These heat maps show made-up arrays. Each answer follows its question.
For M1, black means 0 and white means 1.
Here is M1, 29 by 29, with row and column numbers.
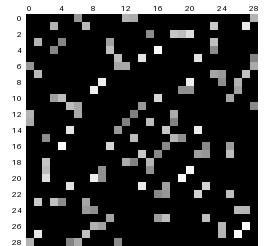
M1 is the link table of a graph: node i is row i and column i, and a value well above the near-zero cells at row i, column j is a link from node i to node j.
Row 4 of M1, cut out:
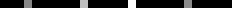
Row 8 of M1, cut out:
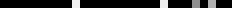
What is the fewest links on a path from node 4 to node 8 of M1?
4
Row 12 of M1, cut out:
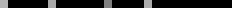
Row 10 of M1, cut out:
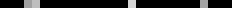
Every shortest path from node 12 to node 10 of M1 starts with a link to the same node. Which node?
node 6
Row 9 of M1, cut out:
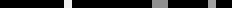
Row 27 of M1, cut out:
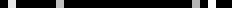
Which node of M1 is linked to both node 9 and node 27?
node 26
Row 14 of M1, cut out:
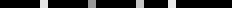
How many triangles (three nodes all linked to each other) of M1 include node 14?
3
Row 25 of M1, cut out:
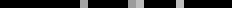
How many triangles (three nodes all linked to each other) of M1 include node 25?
4
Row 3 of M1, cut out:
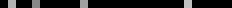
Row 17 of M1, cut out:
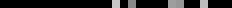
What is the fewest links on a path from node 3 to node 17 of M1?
3
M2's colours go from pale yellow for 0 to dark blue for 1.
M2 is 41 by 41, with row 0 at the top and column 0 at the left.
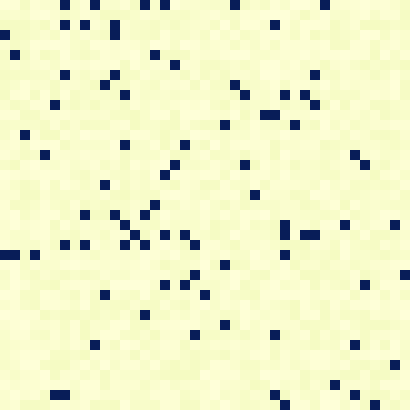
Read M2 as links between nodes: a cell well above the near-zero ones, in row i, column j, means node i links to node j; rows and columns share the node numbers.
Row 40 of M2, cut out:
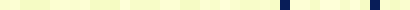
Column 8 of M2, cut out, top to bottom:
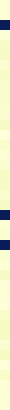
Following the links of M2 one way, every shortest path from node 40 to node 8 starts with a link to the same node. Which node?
node 28
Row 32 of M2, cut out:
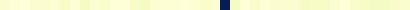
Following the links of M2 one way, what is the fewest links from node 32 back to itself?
7
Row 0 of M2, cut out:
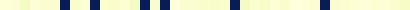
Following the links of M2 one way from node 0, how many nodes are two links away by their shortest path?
10
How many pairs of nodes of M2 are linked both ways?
2
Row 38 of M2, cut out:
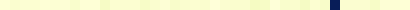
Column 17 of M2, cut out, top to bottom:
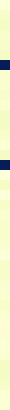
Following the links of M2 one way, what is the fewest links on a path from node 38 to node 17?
6
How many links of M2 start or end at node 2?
5
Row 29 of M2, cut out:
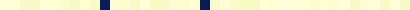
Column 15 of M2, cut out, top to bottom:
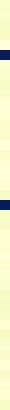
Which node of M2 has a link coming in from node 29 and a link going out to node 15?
node 20
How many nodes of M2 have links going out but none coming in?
3
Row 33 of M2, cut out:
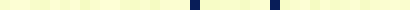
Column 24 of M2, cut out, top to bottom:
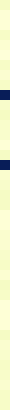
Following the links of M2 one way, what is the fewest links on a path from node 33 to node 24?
5
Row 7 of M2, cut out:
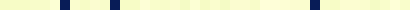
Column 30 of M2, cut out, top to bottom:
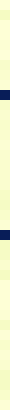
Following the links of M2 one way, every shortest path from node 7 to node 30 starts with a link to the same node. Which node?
node 11
